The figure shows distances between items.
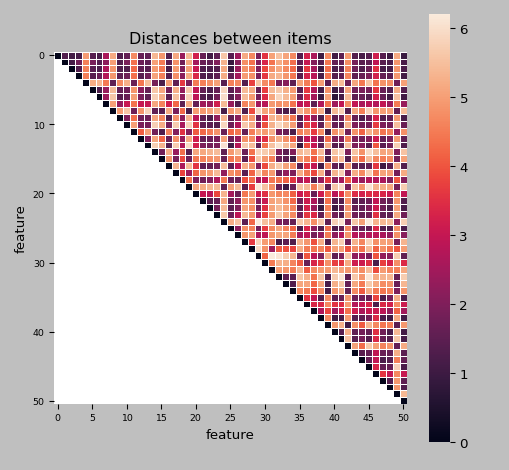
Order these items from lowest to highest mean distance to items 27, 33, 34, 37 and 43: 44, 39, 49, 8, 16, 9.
39, 8, 49, 44, 9, 16
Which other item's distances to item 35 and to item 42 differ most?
13
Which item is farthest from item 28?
29
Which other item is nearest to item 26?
7
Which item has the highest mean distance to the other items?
31
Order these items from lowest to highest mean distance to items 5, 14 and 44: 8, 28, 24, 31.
8, 24, 28, 31
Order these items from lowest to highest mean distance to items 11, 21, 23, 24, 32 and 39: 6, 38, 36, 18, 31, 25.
18, 25, 38, 6, 36, 31
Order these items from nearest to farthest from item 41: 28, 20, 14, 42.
20, 28, 42, 14
